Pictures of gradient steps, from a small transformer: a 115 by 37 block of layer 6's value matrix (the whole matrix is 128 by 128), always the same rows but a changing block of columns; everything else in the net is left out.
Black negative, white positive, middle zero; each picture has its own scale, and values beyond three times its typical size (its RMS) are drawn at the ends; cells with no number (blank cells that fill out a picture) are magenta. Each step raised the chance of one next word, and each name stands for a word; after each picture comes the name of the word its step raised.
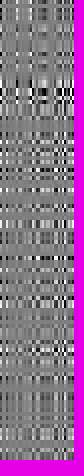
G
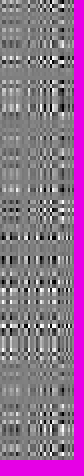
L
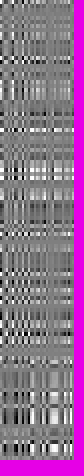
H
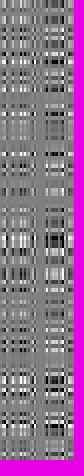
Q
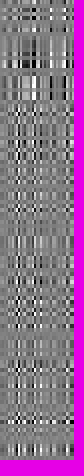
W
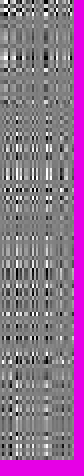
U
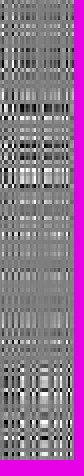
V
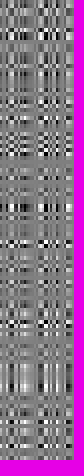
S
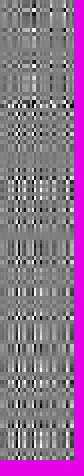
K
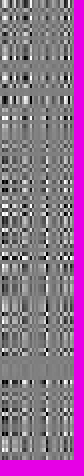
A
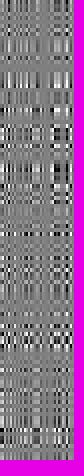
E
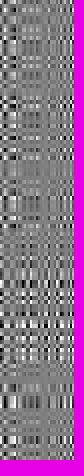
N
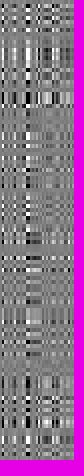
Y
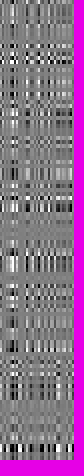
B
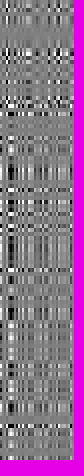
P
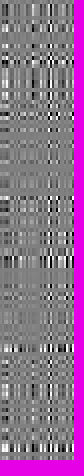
B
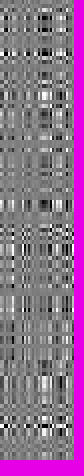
P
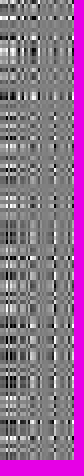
N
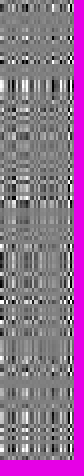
H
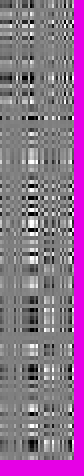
A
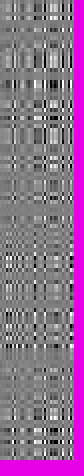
E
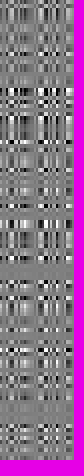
G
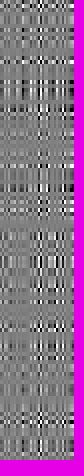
L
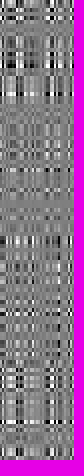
W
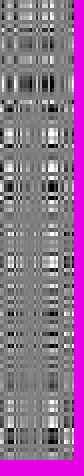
E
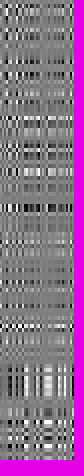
S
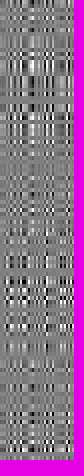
W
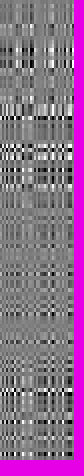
V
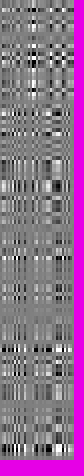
B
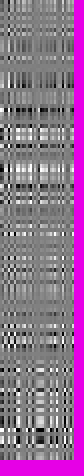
E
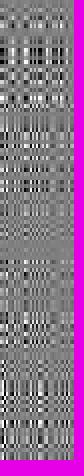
Y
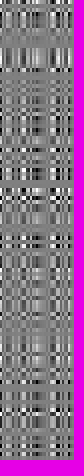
U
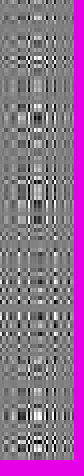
H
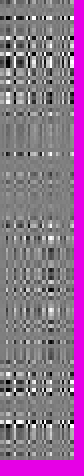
Q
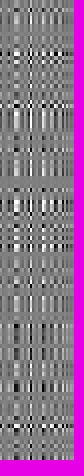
P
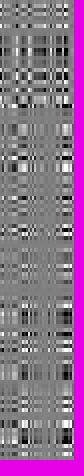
Y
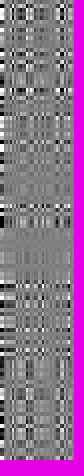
G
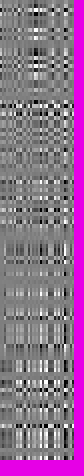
K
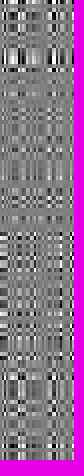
U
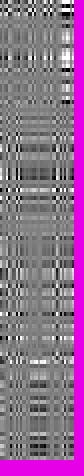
U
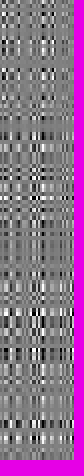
N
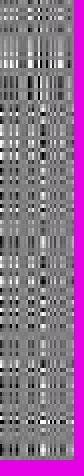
W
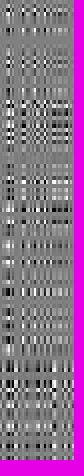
K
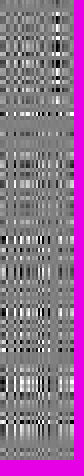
Q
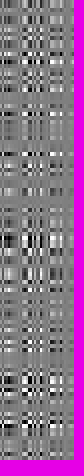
Q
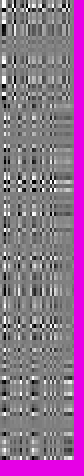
A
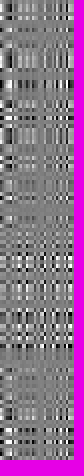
E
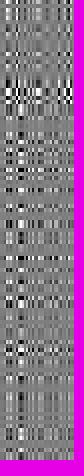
G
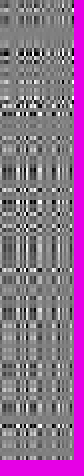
P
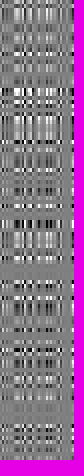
G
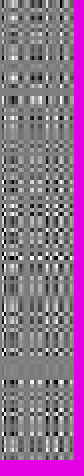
A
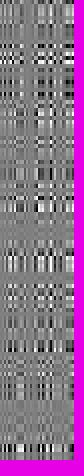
B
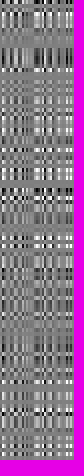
U
